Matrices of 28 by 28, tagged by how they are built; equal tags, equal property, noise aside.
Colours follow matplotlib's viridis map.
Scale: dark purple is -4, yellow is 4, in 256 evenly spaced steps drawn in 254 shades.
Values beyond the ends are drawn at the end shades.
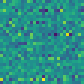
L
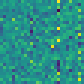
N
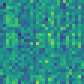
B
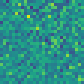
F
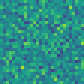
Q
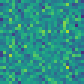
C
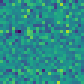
L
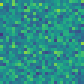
C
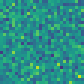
Q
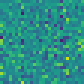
N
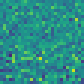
L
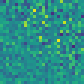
F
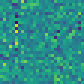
N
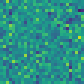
N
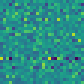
L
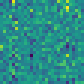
N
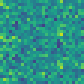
C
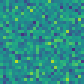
Q
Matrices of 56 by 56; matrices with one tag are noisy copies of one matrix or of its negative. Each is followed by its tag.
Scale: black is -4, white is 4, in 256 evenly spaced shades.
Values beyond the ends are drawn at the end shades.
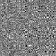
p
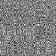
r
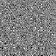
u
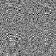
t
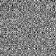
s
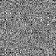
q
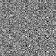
p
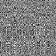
r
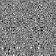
u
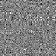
q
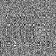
r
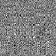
r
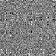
q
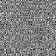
q
